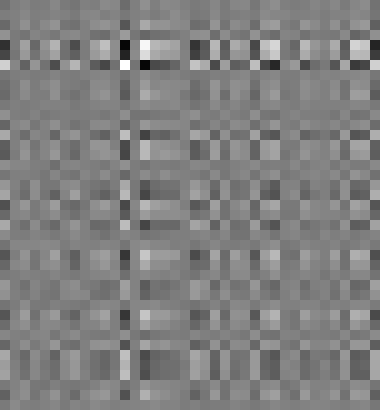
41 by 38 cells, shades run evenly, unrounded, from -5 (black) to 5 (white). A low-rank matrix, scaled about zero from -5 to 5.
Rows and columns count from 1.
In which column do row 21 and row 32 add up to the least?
13
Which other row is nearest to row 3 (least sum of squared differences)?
35
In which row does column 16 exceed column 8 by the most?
5
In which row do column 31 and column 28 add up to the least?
7
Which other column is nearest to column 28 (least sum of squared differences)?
36
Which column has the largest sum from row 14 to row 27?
15
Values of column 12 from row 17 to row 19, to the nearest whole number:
0 0 0
